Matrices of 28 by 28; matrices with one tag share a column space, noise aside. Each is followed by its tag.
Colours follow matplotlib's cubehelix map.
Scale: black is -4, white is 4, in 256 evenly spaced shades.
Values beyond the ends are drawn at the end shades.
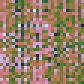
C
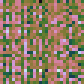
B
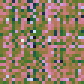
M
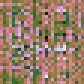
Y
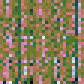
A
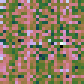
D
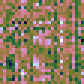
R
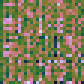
A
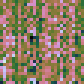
A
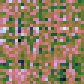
R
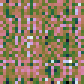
A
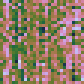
R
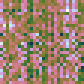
C
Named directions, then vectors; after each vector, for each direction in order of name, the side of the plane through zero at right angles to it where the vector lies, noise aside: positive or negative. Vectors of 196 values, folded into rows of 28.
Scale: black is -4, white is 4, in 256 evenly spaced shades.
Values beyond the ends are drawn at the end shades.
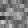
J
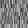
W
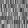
positive, positive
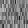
negative, positive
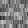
positive, negative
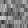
negative, negative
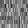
positive, positive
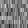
negative, negative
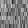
negative, negative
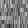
negative, negative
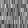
negative, negative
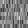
positive, negative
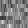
positive, positive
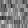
positive, positive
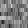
negative, negative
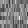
positive, negative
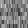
negative, negative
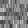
negative, positive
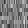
negative, negative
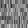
positive, positive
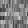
positive, negative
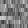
negative, negative
